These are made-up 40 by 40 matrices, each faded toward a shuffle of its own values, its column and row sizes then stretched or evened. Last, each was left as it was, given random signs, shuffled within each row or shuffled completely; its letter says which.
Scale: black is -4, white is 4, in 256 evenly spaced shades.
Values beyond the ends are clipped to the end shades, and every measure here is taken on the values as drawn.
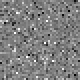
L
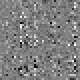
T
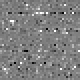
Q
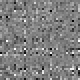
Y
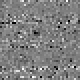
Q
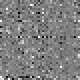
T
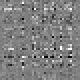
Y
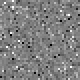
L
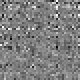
Y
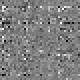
T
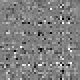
Y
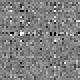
T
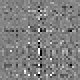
Y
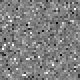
L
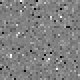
L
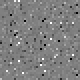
L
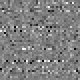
Q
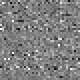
Q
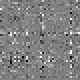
T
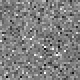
L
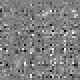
Y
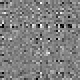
Y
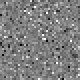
L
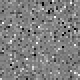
L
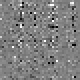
T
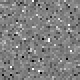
L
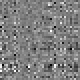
Y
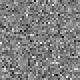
L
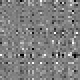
Y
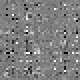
T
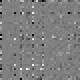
T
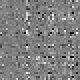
T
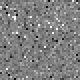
L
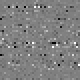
Q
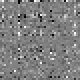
T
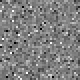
L
